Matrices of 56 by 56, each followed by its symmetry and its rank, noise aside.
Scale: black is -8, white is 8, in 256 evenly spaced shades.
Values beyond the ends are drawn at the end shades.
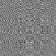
antisymmetric, rank two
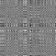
antisymmetric, rank two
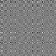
no symmetry, rank two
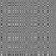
no symmetry, rank one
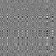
no symmetry, rank one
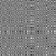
antisymmetric, rank two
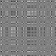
symmetric, rank one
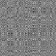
symmetric, rank three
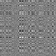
no symmetry, rank one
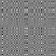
no symmetry, rank one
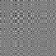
symmetric, rank one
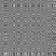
no symmetry, rank two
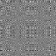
antisymmetric, rank two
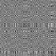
no symmetry, rank two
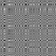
symmetric, rank one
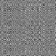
no symmetry, rank three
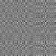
no symmetry, rank two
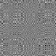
no symmetry, rank three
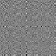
no symmetry, rank three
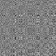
symmetric, rank three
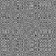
symmetric, rank three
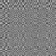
antisymmetric, rank two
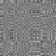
symmetric, rank two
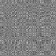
symmetric, rank three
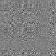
no symmetry, rank three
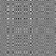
no symmetry, rank one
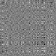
symmetric, rank three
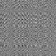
no symmetry, rank three
